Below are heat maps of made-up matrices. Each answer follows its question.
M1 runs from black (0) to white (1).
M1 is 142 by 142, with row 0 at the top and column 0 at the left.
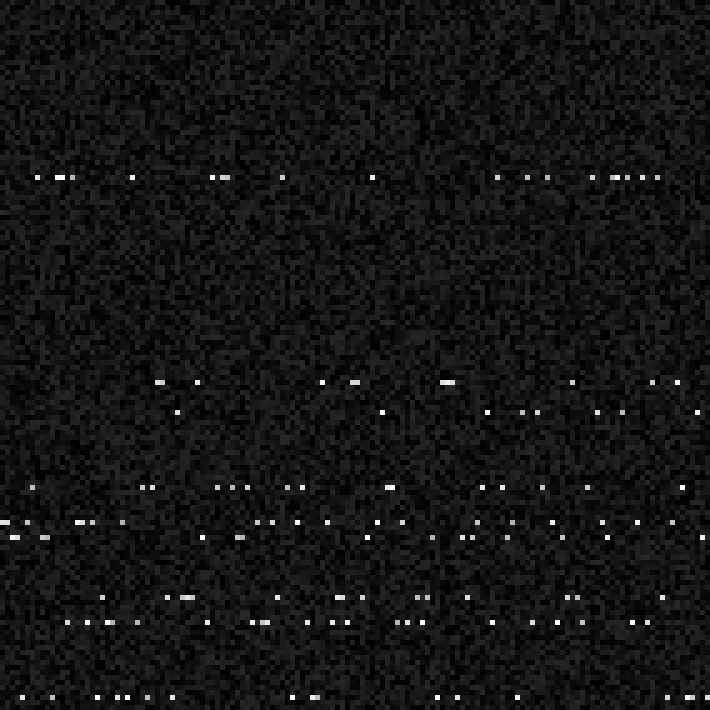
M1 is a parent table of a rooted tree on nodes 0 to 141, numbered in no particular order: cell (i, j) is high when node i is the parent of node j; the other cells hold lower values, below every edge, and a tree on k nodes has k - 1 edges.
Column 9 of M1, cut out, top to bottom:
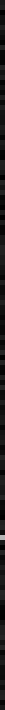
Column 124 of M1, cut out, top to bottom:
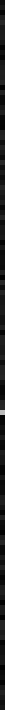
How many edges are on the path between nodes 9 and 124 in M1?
3
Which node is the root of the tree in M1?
82
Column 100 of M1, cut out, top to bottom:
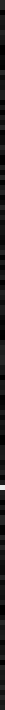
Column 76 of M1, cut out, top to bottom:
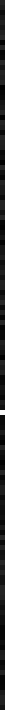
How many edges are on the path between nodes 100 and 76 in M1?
3
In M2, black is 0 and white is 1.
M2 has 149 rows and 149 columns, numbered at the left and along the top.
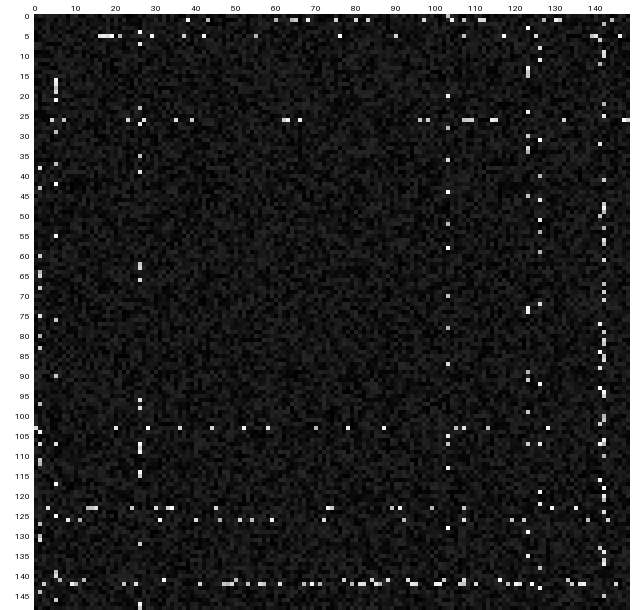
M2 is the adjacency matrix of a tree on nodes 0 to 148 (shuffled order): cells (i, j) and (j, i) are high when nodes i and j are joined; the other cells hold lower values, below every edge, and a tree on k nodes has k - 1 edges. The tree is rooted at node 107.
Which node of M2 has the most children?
142
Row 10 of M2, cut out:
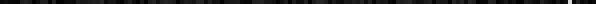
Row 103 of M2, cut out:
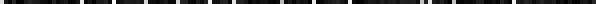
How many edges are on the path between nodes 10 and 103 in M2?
3
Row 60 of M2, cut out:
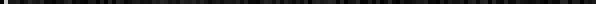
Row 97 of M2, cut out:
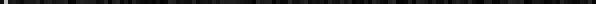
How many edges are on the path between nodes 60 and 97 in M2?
2
